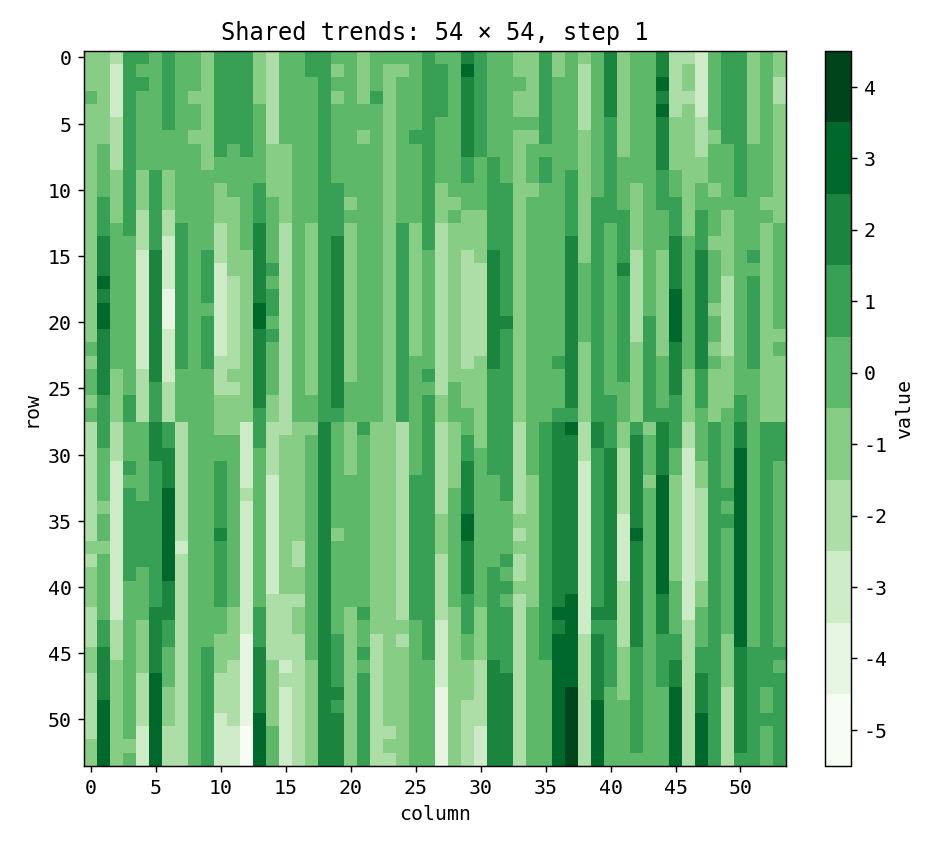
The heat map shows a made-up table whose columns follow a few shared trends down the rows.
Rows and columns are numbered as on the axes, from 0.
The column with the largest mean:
37
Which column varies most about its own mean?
6
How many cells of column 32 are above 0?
38
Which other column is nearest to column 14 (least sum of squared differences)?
2
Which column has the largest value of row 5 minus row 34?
12
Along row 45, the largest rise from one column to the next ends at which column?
13
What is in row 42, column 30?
-1
